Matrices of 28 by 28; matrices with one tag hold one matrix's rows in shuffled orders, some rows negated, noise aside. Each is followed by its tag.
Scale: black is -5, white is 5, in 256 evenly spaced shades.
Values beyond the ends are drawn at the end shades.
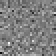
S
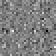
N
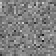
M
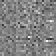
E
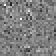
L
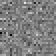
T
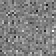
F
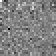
S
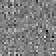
F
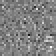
E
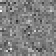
T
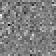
S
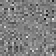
F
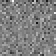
N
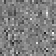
F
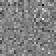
M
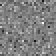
M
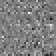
E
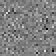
F
